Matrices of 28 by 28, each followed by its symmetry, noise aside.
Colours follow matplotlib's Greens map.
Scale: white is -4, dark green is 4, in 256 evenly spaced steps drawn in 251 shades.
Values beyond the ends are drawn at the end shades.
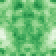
mirrored left to right.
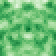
mirrored left to right.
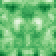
mirrored left to right.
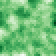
antisymmetric.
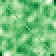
same after a half turn.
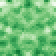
mirrored left to right.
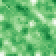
symmetric across the other diagonal.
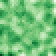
antisymmetric.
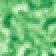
antisymmetric.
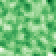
antisymmetric.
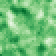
antisymmetric.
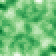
same after a half turn.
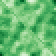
same after a half turn.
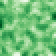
antisymmetric.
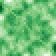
same after a half turn.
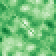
same after a half turn.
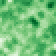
symmetric across the other diagonal.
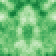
mirrored left to right.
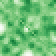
symmetric across the other diagonal.
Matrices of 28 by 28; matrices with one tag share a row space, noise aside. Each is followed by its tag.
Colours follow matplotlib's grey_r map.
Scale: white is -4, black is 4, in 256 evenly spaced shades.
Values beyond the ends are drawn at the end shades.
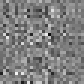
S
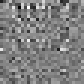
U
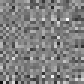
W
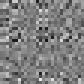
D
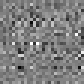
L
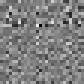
D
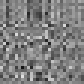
S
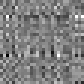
W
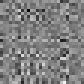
U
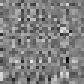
U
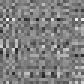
W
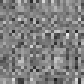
L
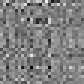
S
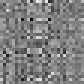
S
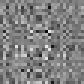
S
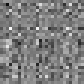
D
